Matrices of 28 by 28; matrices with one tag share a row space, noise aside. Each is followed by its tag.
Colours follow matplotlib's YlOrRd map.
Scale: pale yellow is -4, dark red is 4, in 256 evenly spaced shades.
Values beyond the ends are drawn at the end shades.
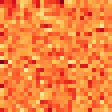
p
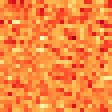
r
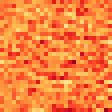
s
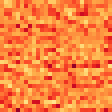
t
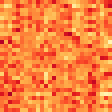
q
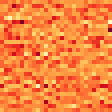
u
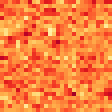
t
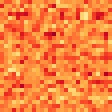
u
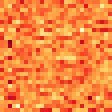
r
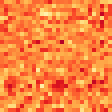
p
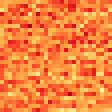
s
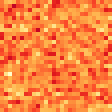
u
